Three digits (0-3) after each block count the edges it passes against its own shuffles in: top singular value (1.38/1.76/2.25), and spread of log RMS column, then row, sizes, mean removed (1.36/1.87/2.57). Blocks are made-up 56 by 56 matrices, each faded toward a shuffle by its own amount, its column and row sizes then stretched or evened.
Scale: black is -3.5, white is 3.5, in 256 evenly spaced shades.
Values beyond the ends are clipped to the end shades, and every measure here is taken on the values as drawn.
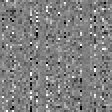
0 3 0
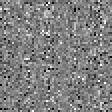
1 2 0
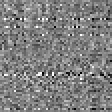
2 0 3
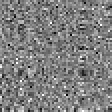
2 1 0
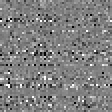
2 1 3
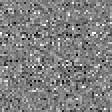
2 0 2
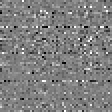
1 1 3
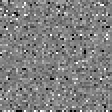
1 1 2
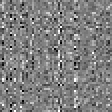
3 3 1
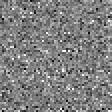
1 0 1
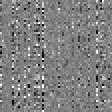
2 3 1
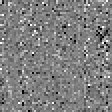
0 2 1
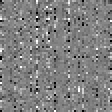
0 3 1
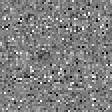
1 0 1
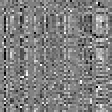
3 3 0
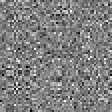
3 1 1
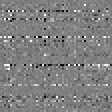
2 1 3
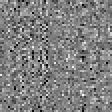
2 2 0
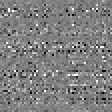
2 2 3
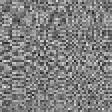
3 0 2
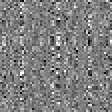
3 3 0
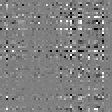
3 3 3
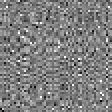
3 1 0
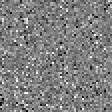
0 2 0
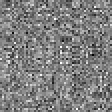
2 1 1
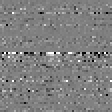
2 0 3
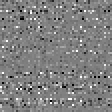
0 1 3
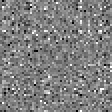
2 1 1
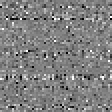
2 1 3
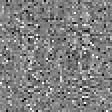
2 1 0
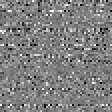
1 0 3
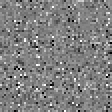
0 1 2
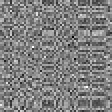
3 1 0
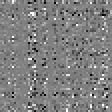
0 3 3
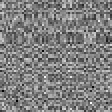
3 0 1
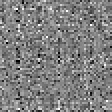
2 2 1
